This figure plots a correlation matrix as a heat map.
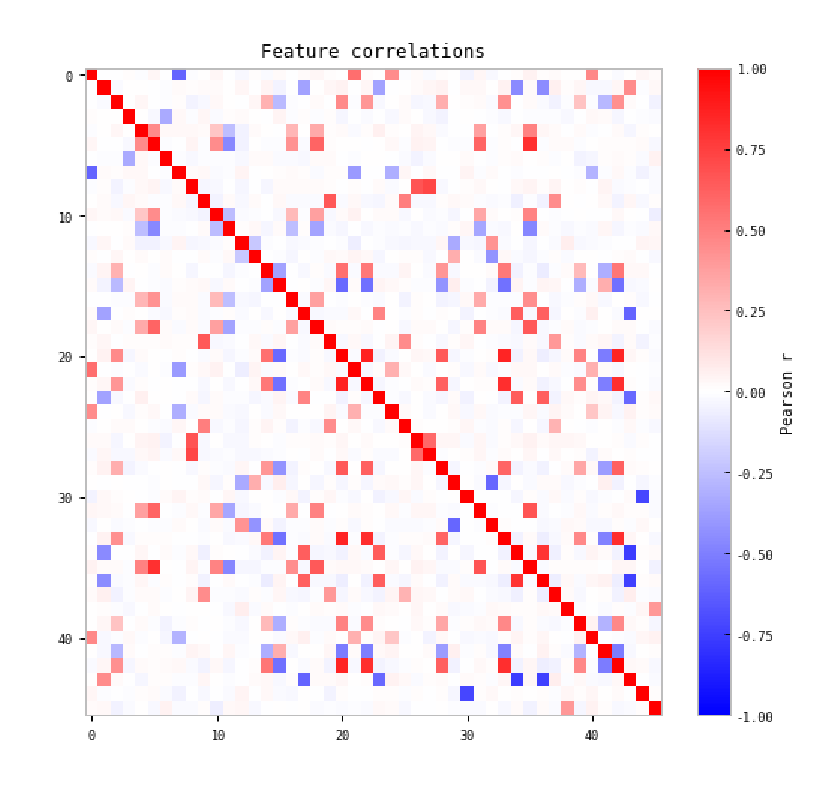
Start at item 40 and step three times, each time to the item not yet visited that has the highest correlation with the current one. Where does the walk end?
24
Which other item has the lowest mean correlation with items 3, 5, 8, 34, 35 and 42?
11
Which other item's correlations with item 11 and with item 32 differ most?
29
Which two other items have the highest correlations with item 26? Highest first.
8, 27
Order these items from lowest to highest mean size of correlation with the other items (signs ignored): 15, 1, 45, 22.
45, 1, 15, 22
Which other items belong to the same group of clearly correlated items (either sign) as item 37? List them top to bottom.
9, 19, 25
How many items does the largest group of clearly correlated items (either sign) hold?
10
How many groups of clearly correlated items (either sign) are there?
10
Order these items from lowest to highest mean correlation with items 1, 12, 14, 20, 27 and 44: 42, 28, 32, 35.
35, 32, 28, 42
